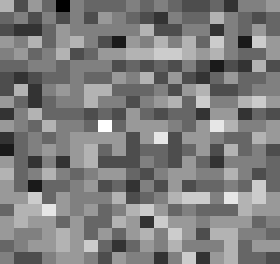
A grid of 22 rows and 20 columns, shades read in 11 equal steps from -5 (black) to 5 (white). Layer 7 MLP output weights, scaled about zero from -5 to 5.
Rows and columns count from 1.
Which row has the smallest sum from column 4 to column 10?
1
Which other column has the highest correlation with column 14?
5
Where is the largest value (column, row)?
8, 11
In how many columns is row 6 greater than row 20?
2
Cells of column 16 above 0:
8
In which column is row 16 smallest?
3
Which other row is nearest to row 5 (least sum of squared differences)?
20
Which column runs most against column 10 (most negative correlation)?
7
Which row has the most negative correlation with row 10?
9
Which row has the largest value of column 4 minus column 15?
18
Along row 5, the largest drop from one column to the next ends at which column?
6
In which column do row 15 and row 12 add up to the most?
12
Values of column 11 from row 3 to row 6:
2 0 2 -2
